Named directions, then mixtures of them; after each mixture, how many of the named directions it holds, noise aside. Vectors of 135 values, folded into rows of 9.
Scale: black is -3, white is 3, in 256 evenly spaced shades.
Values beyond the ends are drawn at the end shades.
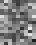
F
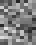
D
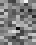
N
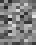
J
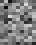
one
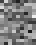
three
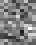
four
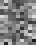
one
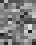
two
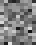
four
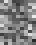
one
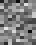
three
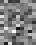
four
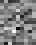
four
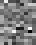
four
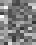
four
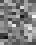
three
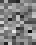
four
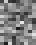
four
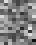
one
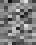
two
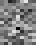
two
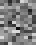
two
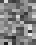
three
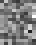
two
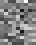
three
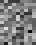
four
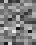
four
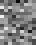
two
